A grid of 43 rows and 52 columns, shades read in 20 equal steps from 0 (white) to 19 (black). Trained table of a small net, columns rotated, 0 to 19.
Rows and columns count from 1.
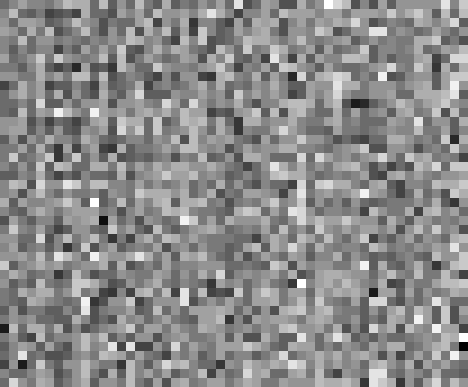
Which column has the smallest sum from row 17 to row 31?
34
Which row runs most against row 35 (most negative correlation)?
13
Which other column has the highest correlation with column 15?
42
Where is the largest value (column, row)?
52, 39
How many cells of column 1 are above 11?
8
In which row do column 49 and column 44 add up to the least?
37
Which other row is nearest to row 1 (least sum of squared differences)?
38
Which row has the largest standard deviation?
9
